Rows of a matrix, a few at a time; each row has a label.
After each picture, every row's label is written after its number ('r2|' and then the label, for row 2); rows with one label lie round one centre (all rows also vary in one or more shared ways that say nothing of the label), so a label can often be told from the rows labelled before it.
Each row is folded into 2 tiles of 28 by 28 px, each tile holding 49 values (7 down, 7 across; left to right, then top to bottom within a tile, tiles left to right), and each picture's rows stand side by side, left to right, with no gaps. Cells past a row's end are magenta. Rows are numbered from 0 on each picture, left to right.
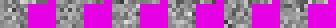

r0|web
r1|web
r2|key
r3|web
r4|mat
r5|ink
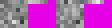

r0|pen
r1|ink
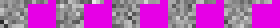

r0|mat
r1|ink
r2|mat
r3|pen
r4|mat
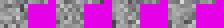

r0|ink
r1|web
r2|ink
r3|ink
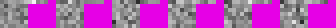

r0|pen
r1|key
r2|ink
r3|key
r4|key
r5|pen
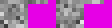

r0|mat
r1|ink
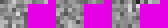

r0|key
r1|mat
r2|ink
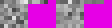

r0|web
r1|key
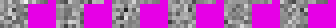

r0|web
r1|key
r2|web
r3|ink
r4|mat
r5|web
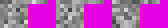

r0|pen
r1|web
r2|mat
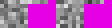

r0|pen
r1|key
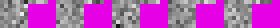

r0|ink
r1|pen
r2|mat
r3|ink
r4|web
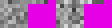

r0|web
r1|pen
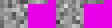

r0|ink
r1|mat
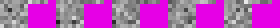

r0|pen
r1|ink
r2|ink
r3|pen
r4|web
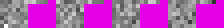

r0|pen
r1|web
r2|ink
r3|web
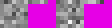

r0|key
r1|pen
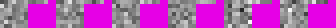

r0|key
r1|key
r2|pen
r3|mat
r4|pen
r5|web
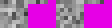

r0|key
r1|web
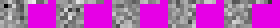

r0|pen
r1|web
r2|mat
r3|ink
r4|web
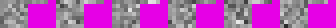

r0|mat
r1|pen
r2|ink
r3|ink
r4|pen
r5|mat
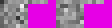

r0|mat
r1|ink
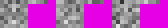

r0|pen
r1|web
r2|pen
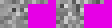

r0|web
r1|pen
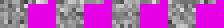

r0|ink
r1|key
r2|key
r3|mat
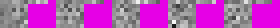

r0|ink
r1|web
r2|web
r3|mat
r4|web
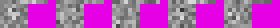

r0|web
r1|ink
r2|key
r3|web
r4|web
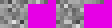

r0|pen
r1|pen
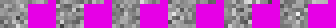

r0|mat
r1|ink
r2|pen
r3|web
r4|web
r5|mat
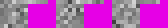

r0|pen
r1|web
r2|mat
